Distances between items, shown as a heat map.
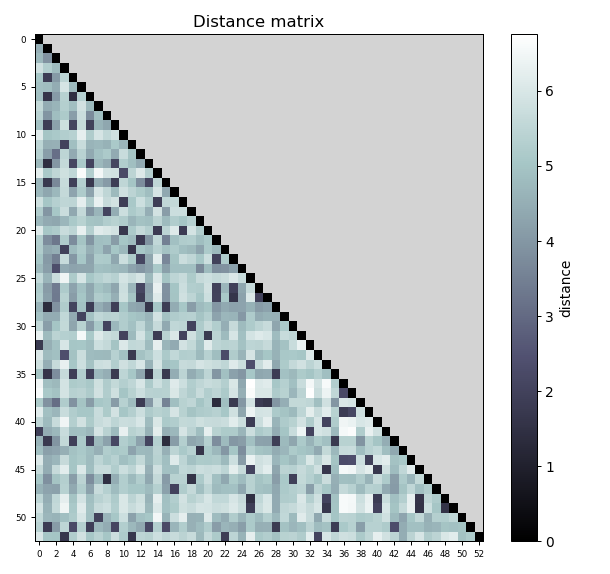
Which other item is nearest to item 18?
46
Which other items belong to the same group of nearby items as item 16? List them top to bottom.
47
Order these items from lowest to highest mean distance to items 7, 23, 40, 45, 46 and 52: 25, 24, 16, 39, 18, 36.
25, 18, 24, 16, 39, 36
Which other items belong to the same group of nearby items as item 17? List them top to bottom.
10, 14, 20, 31
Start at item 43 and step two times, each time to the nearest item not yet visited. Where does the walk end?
24
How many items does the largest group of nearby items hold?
10
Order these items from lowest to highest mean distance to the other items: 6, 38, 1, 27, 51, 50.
1, 6, 51, 38, 27, 50
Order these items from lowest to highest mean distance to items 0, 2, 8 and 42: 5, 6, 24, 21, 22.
6, 24, 21, 22, 5
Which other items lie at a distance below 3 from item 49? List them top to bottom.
25, 34, 40, 45, 48
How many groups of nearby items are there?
13
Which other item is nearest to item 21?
38
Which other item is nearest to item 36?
39
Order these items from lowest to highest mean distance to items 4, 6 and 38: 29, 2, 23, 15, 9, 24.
15, 9, 23, 2, 24, 29
